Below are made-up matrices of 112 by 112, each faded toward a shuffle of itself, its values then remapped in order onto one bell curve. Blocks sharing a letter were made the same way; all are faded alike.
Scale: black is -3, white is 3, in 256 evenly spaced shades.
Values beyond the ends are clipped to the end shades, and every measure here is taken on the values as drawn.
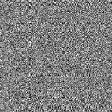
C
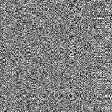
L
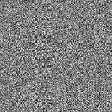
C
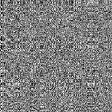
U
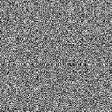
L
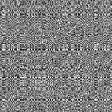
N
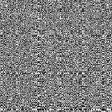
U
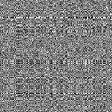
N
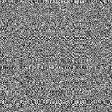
U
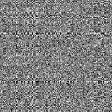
U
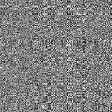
U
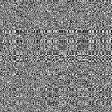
N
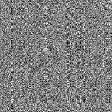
L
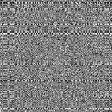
N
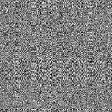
U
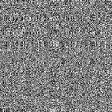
L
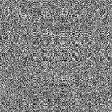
C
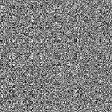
C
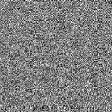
L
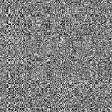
U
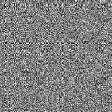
U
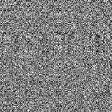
C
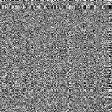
U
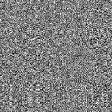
L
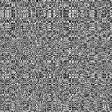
N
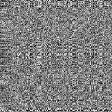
U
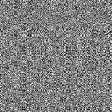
C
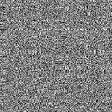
L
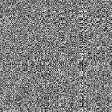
U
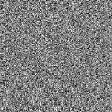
L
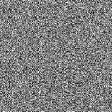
L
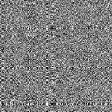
U
